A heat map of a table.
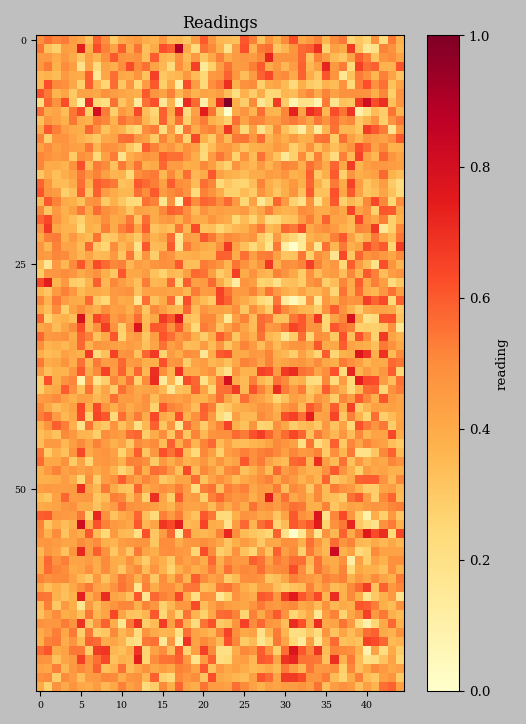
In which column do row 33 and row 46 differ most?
39
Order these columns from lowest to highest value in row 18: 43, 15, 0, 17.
17, 15, 43, 0
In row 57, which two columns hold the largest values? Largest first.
36, 5
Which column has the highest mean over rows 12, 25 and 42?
33
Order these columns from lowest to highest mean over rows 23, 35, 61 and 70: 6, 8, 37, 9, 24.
8, 37, 24, 9, 6
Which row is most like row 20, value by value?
6
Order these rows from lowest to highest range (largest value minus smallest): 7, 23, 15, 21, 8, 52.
52, 15, 21, 23, 8, 7
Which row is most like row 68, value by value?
53
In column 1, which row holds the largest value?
27
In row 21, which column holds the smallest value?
42
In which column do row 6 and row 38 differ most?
23
